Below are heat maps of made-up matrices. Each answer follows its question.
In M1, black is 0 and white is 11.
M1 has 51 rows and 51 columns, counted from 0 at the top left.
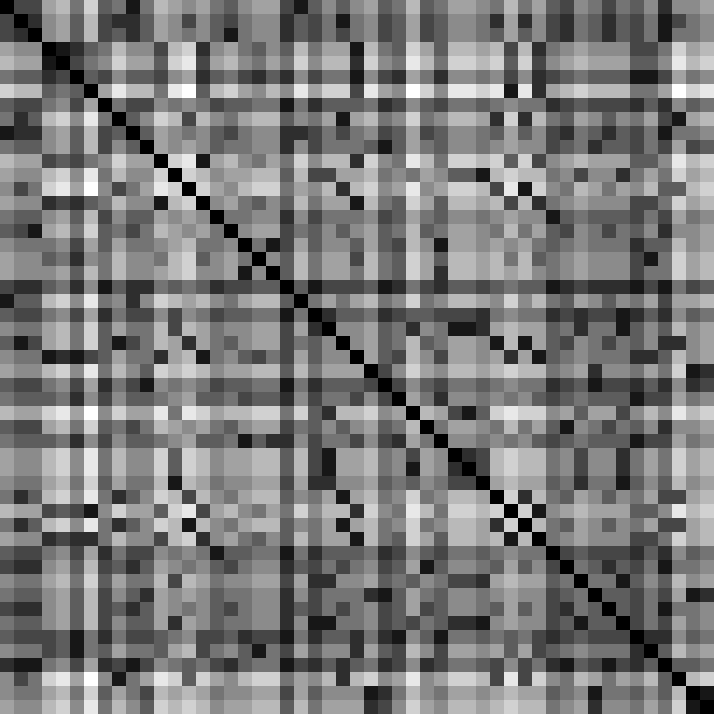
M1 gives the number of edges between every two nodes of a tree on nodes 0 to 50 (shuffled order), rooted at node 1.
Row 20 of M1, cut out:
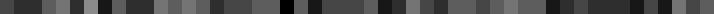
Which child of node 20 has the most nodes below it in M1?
45
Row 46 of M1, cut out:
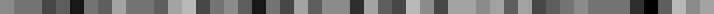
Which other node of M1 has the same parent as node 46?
25
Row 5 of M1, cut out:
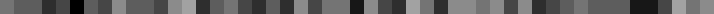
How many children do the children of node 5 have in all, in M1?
4
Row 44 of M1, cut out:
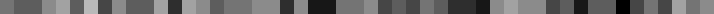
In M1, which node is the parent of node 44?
22
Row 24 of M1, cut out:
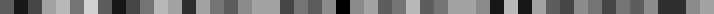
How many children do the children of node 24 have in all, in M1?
2
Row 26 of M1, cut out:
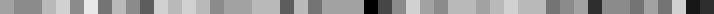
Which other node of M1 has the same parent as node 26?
50
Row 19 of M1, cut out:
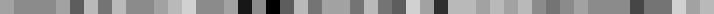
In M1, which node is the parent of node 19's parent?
31
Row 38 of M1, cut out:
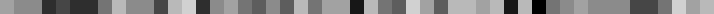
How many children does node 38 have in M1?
1
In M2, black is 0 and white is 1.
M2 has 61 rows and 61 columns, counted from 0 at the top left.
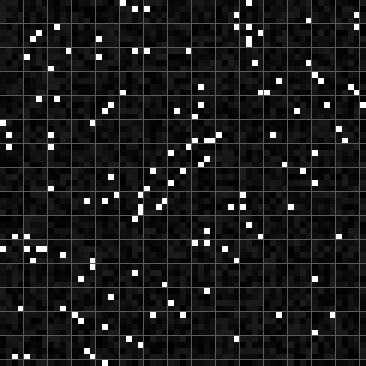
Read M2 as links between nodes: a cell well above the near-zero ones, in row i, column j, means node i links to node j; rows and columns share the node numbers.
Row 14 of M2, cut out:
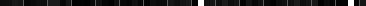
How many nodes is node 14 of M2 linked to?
2
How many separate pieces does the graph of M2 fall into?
6
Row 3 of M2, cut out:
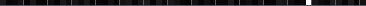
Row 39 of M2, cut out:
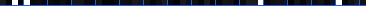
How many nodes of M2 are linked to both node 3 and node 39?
0
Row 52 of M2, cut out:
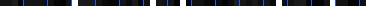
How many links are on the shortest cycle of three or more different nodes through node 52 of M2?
4
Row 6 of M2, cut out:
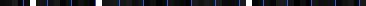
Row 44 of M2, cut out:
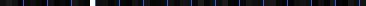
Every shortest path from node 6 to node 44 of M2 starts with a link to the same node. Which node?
node 5
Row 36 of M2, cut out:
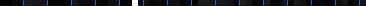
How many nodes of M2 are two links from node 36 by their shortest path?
3
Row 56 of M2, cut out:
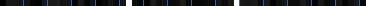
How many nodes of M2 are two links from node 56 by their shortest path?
3
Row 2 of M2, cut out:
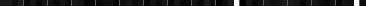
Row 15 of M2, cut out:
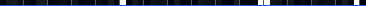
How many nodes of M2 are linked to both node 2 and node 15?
1
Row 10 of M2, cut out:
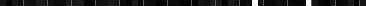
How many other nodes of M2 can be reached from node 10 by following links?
3
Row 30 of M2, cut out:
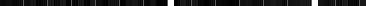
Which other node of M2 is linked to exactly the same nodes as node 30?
node 25
